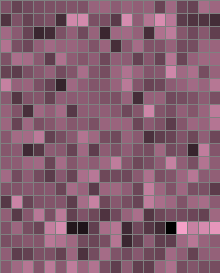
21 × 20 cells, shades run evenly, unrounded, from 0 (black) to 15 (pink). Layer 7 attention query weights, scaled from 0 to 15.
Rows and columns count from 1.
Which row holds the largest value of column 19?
18
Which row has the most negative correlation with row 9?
21
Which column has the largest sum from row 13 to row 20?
17
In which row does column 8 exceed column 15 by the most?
11
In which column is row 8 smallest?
13
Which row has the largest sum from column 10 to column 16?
2
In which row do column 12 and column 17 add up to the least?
19
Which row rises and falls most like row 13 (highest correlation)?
5
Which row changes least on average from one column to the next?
1
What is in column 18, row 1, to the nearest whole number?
6
